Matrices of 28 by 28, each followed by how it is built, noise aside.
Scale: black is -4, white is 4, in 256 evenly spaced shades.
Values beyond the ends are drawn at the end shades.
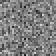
repeating rows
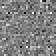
uneven rows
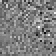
upper triangular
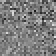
upper triangular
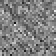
Toeplitz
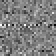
uneven rows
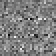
uneven rows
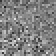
lower triangular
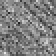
Toeplitz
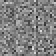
repeating rows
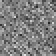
Toeplitz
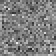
blocks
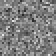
noise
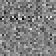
uneven rows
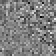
upper triangular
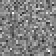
noise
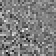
lower triangular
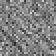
Toeplitz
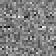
uneven rows
